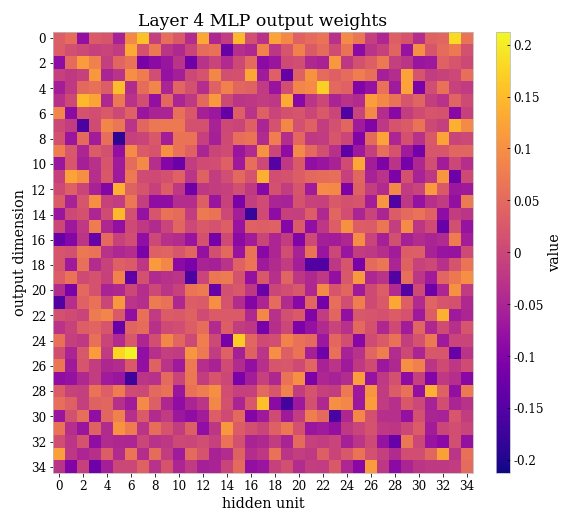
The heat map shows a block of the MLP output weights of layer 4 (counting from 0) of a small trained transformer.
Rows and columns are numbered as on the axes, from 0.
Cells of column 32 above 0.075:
4
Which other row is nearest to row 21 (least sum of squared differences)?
14
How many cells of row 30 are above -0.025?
18
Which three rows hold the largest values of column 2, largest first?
5, 2, 11
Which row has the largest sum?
0
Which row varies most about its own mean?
25
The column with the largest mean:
6
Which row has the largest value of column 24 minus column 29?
20
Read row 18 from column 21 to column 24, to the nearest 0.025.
-0.15 -0.15 -0.025 0.025
